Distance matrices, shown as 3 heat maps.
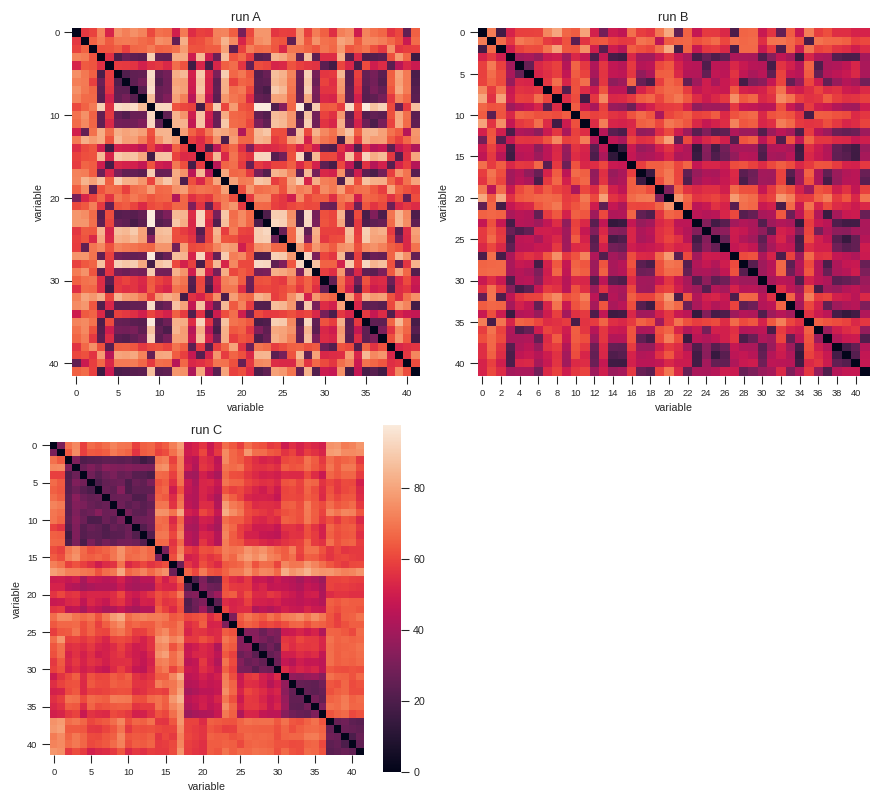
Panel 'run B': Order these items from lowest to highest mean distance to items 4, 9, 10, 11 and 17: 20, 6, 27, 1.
6, 1, 27, 20
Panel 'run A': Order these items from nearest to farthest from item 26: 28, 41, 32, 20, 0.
20, 0, 28, 41, 32
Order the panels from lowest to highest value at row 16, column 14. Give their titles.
run A, run B, run C
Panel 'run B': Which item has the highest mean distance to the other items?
20
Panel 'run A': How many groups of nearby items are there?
7
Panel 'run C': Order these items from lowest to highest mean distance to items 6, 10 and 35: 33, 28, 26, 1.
33, 28, 26, 1
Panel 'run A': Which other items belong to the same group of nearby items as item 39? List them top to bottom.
9, 15, 24, 25, 28
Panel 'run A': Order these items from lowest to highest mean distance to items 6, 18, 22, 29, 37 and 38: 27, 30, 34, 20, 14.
27, 14, 34, 30, 20
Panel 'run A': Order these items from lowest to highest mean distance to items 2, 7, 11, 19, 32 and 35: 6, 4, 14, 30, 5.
6, 5, 14, 4, 30
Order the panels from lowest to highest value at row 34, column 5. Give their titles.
run B, run A, run C
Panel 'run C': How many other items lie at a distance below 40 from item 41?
4
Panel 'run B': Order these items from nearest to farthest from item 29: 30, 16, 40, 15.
30, 15, 40, 16
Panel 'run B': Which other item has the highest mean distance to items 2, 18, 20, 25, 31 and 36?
1
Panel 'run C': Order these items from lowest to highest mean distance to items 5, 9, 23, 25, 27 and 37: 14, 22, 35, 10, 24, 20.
10, 22, 20, 24, 35, 14
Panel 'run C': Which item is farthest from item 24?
9
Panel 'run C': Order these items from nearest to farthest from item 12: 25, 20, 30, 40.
30, 20, 25, 40
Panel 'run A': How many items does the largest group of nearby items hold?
17
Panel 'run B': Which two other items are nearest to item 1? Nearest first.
35, 10
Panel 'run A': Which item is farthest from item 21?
19
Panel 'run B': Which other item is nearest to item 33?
18
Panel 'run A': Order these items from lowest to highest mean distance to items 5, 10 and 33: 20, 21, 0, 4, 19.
4, 21, 19, 20, 0
